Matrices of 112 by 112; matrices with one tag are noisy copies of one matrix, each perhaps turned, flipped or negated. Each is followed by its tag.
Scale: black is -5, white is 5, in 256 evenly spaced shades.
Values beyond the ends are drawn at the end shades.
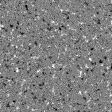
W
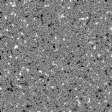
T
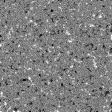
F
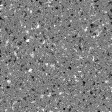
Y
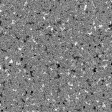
W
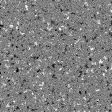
W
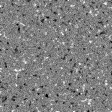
T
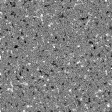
T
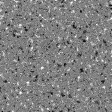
Y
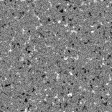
W
